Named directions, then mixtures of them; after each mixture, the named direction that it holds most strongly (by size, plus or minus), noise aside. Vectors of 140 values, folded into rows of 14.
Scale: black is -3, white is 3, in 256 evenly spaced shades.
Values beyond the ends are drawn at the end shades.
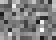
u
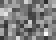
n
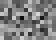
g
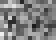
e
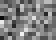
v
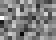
v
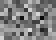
g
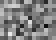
n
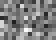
v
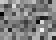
u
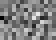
g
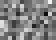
v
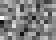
v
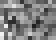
e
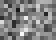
v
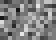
v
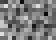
e
